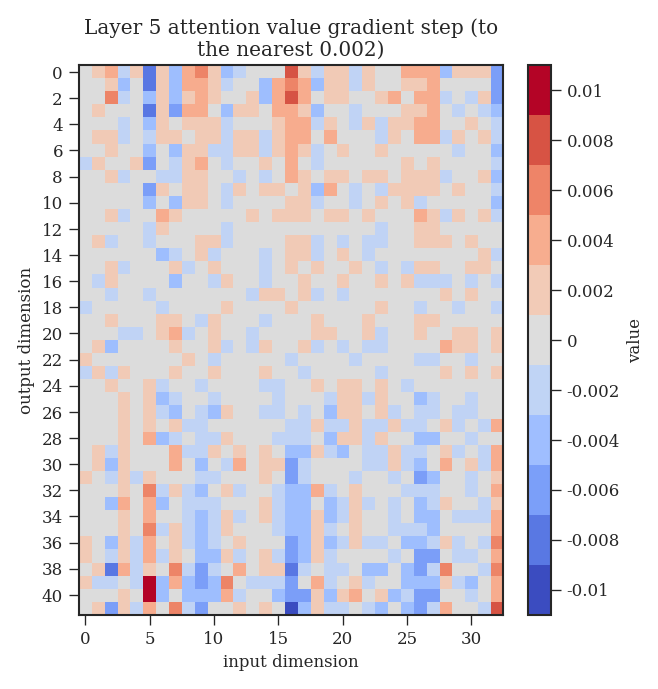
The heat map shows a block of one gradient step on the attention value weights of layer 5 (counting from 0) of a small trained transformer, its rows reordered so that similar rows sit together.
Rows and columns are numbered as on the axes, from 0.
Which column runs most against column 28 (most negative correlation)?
2
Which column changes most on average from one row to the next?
7
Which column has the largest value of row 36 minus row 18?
32
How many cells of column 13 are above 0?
5
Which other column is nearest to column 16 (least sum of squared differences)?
9
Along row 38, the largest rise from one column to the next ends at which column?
3
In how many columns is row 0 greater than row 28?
18
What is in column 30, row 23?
0.002
